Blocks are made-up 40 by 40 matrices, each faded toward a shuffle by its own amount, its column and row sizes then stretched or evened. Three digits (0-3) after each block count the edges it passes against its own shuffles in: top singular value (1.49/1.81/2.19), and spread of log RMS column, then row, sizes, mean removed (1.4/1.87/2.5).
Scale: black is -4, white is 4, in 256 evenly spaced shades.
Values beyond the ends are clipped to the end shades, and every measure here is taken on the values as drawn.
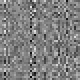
3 3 0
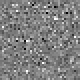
0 0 1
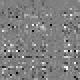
1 2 2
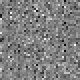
0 2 0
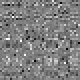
2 0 1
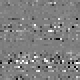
0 0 3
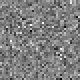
0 1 0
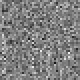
0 1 0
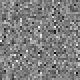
1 1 0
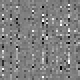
1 3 1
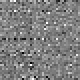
1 1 2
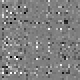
0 2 2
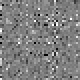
2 2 1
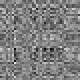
3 3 2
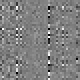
3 3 1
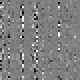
2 3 1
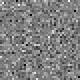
1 0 1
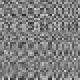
3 0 3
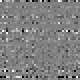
1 2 3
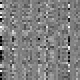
3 3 0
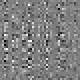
3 3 2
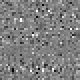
0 1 2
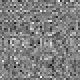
2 0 1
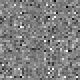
1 1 2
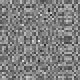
3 0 1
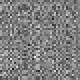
3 2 1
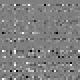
1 1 3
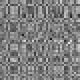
3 1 2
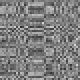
3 0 3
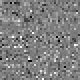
0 0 1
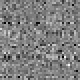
2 0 2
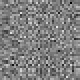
2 1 1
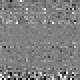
1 1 3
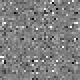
0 1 2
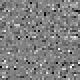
1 0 1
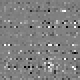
0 1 3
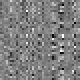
3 3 1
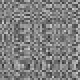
3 2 0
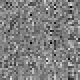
1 2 0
